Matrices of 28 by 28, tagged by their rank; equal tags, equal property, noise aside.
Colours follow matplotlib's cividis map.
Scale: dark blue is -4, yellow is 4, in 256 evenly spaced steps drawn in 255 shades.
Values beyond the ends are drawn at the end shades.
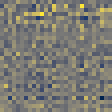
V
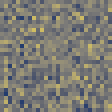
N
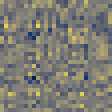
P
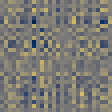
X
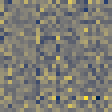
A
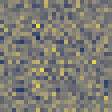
N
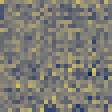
P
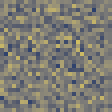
N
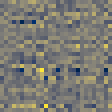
X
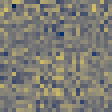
P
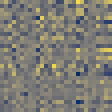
X
